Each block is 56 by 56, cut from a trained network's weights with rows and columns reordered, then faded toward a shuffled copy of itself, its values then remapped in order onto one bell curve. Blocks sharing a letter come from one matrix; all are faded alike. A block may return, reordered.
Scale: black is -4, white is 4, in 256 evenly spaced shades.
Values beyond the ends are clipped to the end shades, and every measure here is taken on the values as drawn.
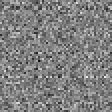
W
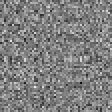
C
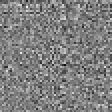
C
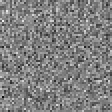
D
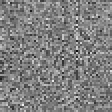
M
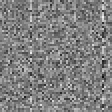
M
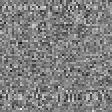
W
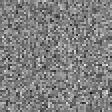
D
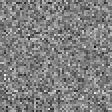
D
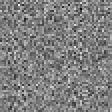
C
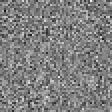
D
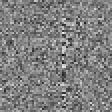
M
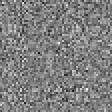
C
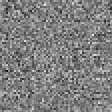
W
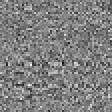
W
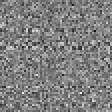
W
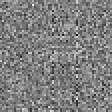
M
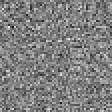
W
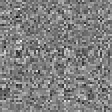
C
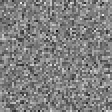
D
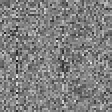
M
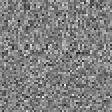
W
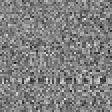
W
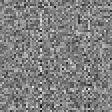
M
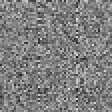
M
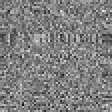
W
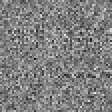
D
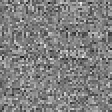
W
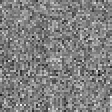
D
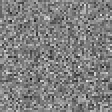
D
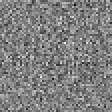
D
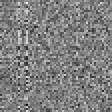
M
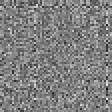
M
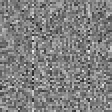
M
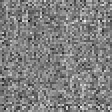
D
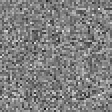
D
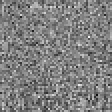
D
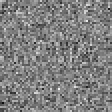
D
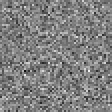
W
